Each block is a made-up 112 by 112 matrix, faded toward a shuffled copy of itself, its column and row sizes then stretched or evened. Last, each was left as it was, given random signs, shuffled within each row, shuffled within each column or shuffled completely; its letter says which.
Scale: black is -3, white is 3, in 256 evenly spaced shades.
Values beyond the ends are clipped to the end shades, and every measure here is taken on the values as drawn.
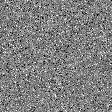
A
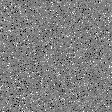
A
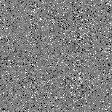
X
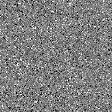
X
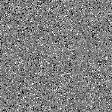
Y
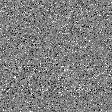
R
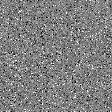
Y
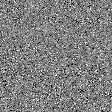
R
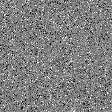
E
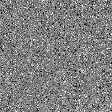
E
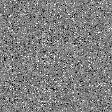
Y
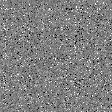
Y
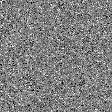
E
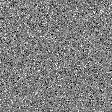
A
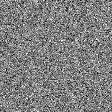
R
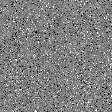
E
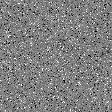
E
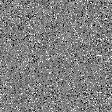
Y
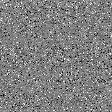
R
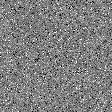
A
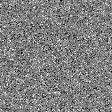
R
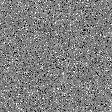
A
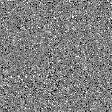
X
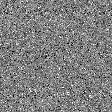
R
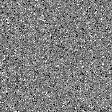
E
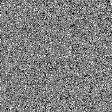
Y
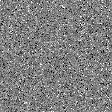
E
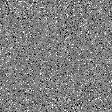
Y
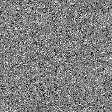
E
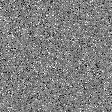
A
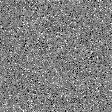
E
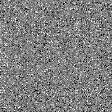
X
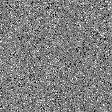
E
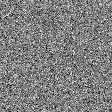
A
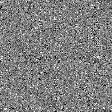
Y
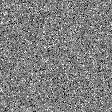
A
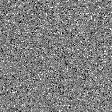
R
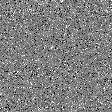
R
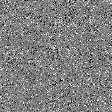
Y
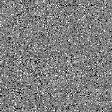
X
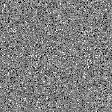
X
